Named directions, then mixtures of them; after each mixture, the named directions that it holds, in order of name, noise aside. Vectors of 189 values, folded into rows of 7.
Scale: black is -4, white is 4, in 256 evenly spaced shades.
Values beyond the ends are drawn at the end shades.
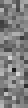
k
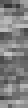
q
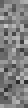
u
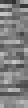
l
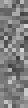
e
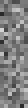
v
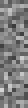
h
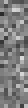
h, v.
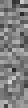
e, k, l.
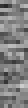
l, q.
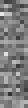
l, v.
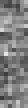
q.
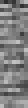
l.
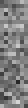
q, u.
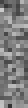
k, q.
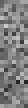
u.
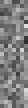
e, v.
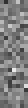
e, h, k.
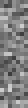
h, q.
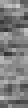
q.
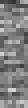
l, q, v.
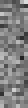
h, k, l.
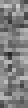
k, q.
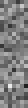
h, k.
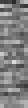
l.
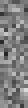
v.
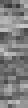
q.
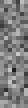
e, k.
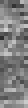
e, l, q.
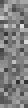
u, v.
